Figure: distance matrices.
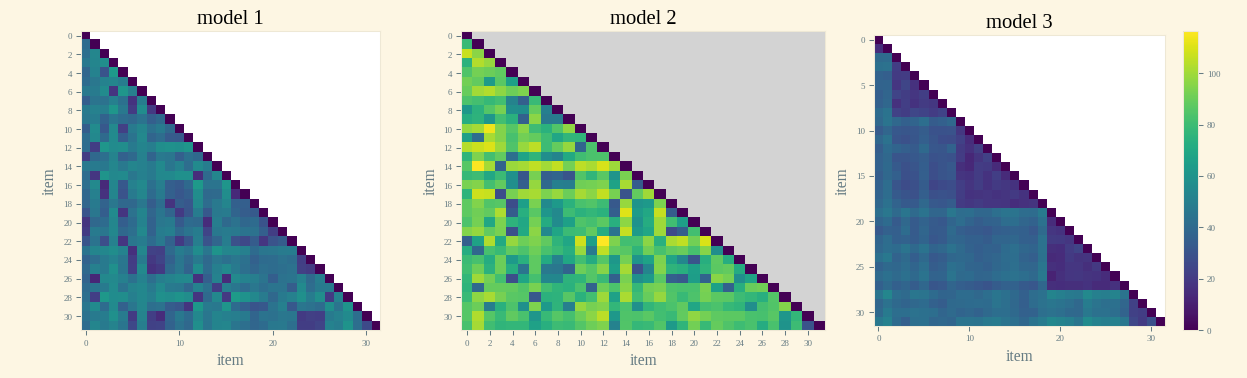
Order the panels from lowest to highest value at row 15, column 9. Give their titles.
model 3, model 2, model 1
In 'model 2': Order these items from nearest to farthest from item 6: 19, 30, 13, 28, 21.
28, 30, 13, 19, 21
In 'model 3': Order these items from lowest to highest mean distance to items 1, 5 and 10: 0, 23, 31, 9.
0, 9, 23, 31
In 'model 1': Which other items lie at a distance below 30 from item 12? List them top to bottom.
1, 15, 26, 28
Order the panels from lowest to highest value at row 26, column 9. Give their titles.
model 3, model 1, model 2
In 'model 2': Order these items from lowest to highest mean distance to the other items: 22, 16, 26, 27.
26, 16, 27, 22
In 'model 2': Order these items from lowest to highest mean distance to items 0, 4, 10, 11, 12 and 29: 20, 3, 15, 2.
15, 20, 3, 2
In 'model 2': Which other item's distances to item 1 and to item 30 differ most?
31
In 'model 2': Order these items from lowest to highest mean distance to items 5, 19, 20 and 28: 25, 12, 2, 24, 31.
24, 25, 31, 2, 12
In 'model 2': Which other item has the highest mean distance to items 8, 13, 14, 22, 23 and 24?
12
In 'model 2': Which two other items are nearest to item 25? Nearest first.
15, 9
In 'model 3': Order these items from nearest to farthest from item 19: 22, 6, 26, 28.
26, 22, 6, 28
